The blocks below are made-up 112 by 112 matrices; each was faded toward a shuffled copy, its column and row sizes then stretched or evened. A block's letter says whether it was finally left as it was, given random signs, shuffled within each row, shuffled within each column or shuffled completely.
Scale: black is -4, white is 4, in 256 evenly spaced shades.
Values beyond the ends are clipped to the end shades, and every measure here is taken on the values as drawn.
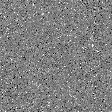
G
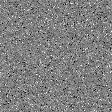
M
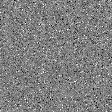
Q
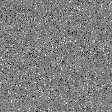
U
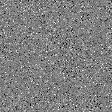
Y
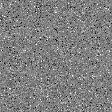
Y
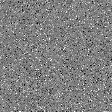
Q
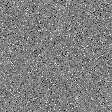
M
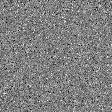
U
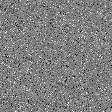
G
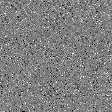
Y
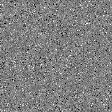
Y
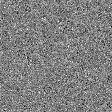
G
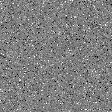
Q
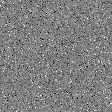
M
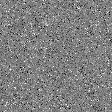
U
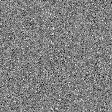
G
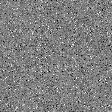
Q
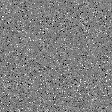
Y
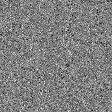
G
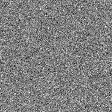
G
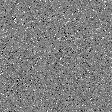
U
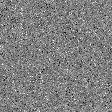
M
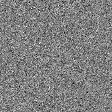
G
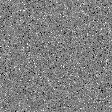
G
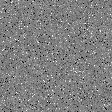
M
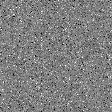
G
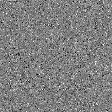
Y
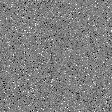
G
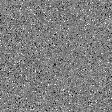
Q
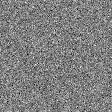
M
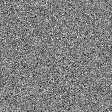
U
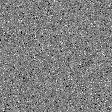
M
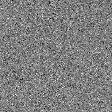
Q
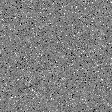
M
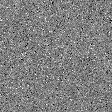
M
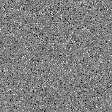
Y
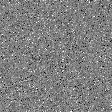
U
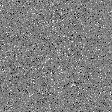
Q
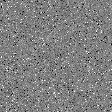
Q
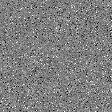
Q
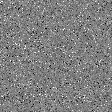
U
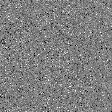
Q
